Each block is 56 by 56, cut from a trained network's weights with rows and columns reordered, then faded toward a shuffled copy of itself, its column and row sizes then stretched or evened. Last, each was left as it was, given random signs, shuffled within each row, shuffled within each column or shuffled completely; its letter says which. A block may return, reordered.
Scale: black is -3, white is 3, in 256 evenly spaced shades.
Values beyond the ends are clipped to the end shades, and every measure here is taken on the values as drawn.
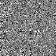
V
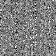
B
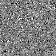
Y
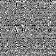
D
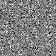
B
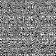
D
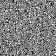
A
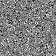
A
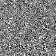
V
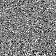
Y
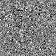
Y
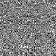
D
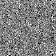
B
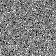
A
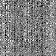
D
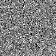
B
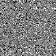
V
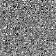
V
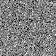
A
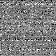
Y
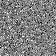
A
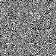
V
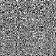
D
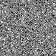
A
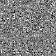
V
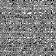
D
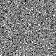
A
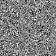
B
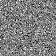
A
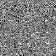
V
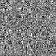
D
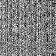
D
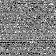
Y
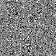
B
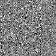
B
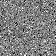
A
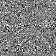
V
